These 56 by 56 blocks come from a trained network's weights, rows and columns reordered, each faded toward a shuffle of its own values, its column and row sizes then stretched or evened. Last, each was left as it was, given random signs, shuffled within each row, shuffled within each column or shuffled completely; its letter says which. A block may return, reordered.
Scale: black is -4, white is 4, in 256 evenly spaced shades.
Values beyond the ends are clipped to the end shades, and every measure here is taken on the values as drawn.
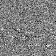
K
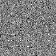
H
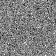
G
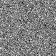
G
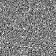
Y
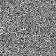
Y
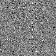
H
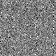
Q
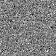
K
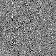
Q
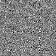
H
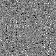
Q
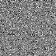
H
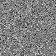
G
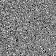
G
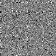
H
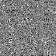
H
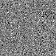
H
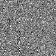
Q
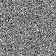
G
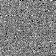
K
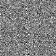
H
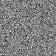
G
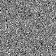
Q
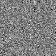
Y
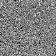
Q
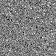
G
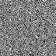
H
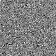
K
